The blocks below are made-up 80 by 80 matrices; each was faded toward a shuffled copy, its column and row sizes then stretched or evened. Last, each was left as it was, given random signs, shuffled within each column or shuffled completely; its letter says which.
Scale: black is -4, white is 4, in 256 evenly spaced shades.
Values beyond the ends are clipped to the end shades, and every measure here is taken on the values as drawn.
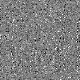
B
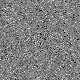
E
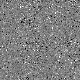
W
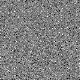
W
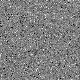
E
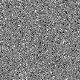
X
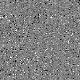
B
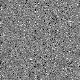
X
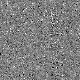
W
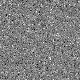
E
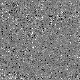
W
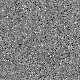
E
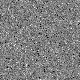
E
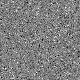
E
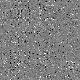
B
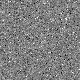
E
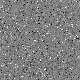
E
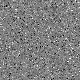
E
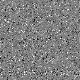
W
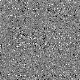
W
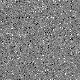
W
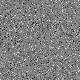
E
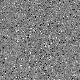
X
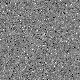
E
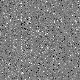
X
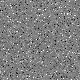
E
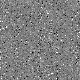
X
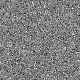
E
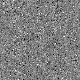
X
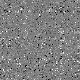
B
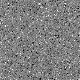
X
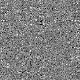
B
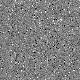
X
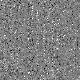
X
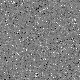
E
